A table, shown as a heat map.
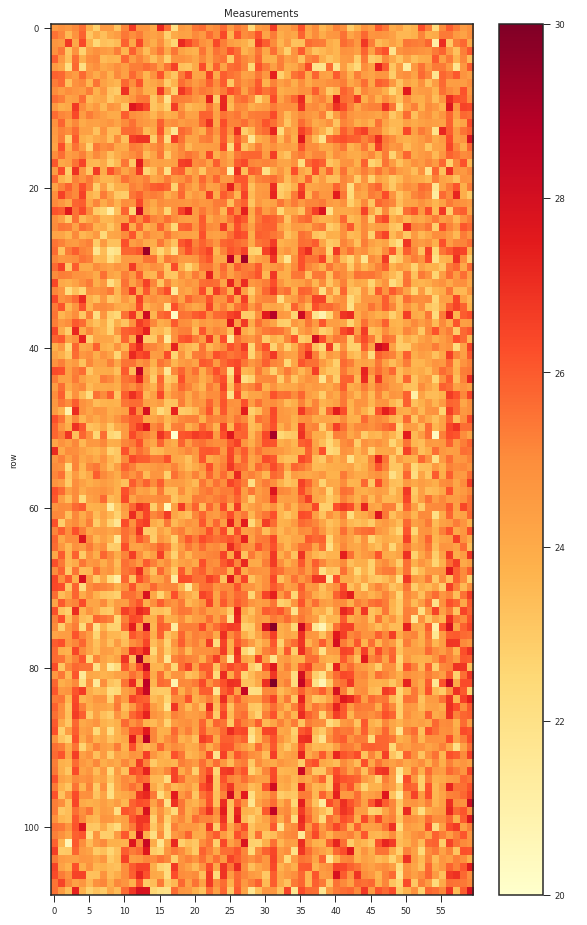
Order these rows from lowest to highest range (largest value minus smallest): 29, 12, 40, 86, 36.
12, 86, 40, 29, 36
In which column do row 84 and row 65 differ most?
59
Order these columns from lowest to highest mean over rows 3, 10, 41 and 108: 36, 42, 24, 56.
42, 36, 24, 56
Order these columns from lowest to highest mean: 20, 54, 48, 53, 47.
54, 48, 20, 53, 47
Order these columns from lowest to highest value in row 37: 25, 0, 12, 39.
39, 0, 12, 25
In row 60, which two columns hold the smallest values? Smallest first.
16, 8
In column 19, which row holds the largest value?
23
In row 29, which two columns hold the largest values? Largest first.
27, 25
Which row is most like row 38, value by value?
73
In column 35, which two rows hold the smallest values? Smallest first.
101, 17
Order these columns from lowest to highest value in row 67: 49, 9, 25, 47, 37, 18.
49, 9, 18, 47, 37, 25
